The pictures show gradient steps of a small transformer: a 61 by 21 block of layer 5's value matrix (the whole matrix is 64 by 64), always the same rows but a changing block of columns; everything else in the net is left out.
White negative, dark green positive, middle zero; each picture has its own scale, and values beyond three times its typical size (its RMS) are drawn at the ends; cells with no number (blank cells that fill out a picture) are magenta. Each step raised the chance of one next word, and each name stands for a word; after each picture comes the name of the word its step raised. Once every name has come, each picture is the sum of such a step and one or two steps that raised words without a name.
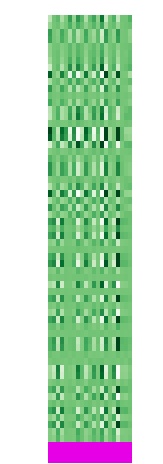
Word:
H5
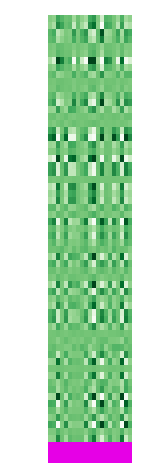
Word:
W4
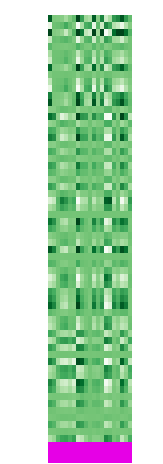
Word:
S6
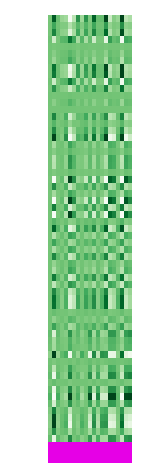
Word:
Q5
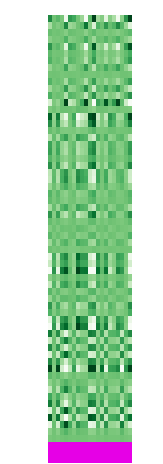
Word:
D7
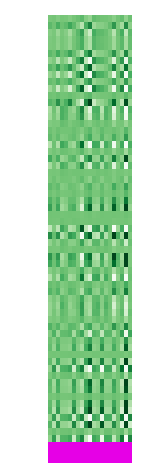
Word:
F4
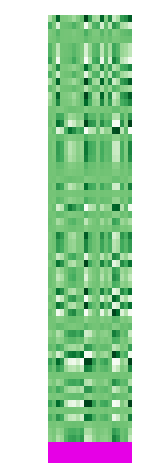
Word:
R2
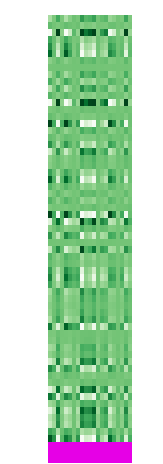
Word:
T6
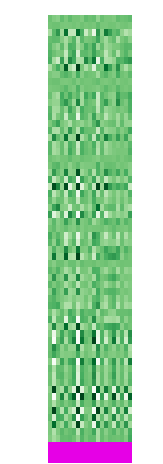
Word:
Q5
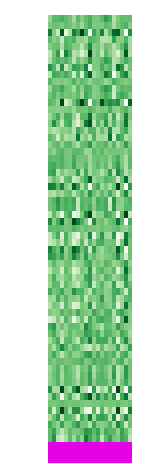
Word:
T6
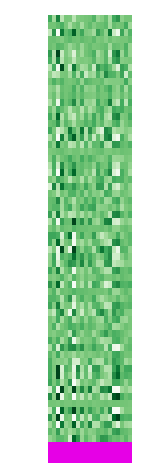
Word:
H5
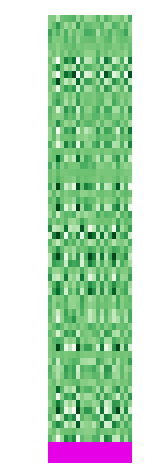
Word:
F4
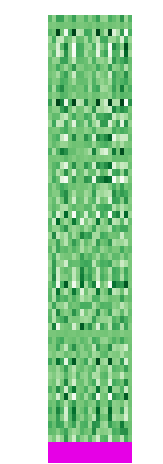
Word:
T6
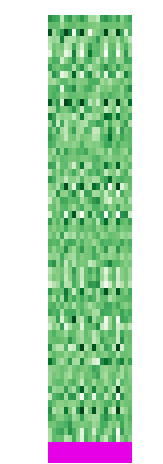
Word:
T6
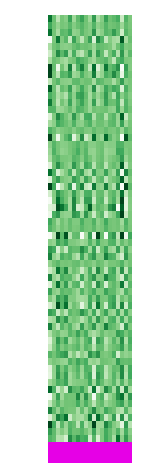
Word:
Q5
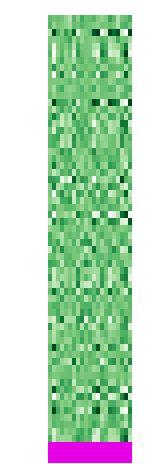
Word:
T6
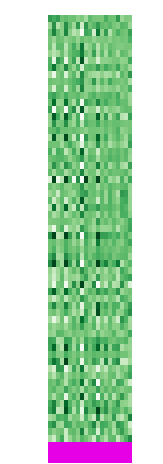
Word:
F4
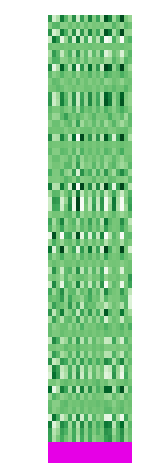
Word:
S6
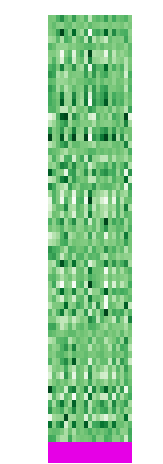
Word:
W4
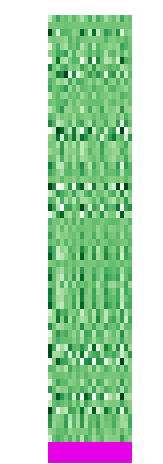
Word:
Q5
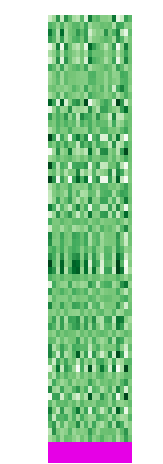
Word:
D7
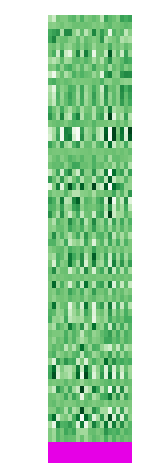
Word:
H5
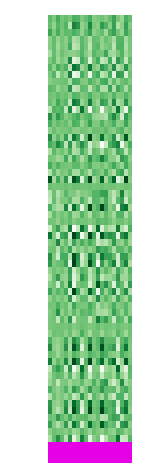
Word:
F4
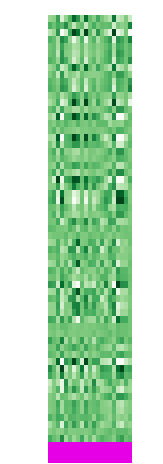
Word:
S6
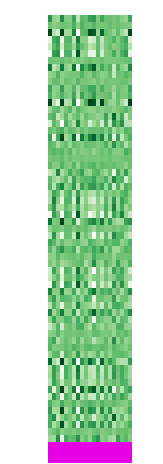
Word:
T6
